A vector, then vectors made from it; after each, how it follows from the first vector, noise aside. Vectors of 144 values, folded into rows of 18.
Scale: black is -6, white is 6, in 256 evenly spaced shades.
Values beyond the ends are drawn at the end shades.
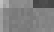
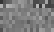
sign-scrambled.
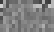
sign-scrambled.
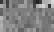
sign-scrambled.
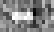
wrapped around, negated, scaled up.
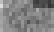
copied.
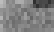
copied.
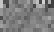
sign-scrambled.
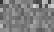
sign-scrambled.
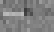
wrapped around, negated, partly zeroed.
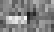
wrapped around, negated, scaled up.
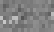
wrapped around, negated, partly zeroed.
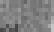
reversed, partly zeroed.
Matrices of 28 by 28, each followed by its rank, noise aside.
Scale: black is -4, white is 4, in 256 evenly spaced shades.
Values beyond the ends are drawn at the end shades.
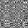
three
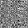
four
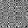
four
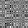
two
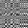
two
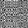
three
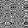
three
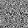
five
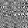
three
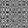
two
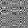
two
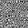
five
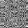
five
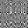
two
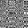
two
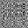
three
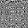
five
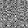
four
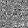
five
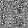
five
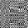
three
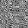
five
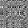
three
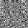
three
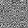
five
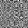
four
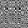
three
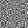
three
